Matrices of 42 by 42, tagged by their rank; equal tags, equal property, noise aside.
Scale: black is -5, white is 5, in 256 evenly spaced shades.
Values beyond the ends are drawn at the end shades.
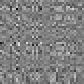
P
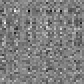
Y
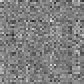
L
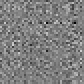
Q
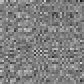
Y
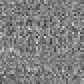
L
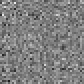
L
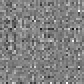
P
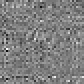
Y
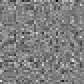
P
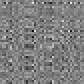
Y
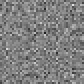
Q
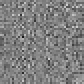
P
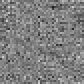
L
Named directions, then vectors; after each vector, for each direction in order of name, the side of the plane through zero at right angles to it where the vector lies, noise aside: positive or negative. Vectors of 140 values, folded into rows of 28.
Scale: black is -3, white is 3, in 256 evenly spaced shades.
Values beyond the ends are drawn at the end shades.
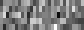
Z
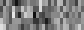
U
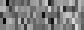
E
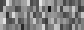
negative, positive, positive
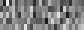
negative, positive, negative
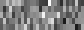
negative, negative, negative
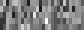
positive, negative, negative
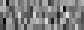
positive, negative, positive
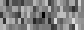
positive, positive, negative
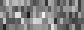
negative, negative, positive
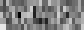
negative, positive, negative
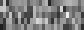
positive, negative, positive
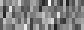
negative, negative, negative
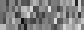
positive, positive, negative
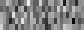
negative, positive, positive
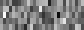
positive, positive, positive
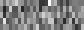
negative, negative, negative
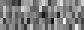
positive, positive, positive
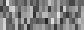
negative, positive, negative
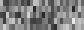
positive, positive, negative
